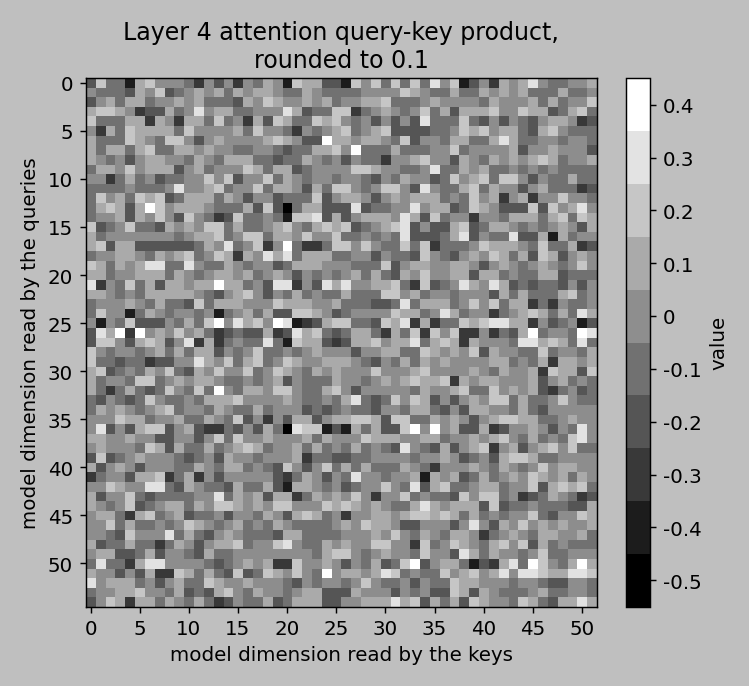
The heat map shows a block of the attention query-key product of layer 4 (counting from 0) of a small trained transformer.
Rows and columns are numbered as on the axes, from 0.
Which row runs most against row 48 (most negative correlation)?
13
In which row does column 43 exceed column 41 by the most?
50
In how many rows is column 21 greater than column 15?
19
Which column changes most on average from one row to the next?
20
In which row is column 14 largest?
17
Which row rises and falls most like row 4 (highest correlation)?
43
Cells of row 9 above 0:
17
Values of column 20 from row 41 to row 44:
-0.3 -0.4 0.1 0.2
